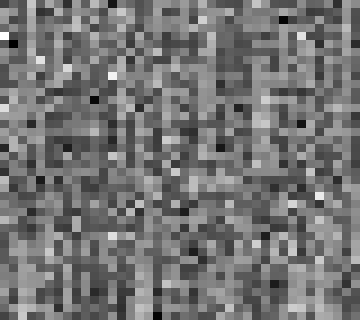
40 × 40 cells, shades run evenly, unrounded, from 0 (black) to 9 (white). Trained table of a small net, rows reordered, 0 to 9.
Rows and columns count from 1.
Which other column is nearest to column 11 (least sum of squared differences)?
12
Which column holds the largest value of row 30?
13
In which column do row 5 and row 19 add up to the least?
8
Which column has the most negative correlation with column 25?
5
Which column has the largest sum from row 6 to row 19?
30
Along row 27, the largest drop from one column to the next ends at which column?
16
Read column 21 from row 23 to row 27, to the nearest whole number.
4 5 3 3 1
